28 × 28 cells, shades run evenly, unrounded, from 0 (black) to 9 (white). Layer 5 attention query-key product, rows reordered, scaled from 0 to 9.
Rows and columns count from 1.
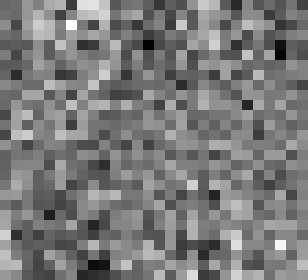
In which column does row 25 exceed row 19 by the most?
26
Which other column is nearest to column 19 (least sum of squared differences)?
4
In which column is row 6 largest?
23
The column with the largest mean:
22
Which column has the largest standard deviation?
9
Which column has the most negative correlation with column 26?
20
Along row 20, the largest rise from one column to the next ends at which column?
21
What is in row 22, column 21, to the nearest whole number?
4
